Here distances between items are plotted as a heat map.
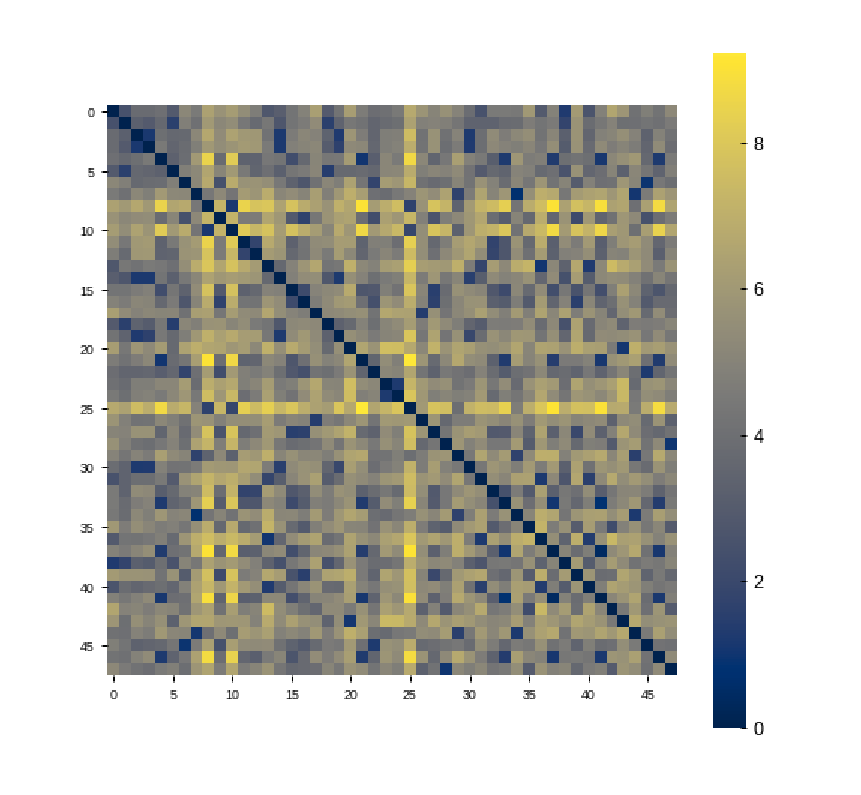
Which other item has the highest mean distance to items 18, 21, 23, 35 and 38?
25
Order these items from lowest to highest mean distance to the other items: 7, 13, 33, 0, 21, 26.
33, 0, 21, 26, 7, 13
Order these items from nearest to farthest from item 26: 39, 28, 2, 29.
28, 2, 29, 39
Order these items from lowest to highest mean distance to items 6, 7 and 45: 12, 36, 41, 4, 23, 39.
39, 4, 41, 23, 12, 36
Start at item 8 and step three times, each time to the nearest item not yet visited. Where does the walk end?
29
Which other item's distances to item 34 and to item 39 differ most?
7
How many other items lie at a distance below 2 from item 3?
4
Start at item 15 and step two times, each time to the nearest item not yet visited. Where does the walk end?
16
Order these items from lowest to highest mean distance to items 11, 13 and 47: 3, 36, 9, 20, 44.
36, 3, 9, 44, 20
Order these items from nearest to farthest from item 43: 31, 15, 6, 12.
12, 31, 6, 15
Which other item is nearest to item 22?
45
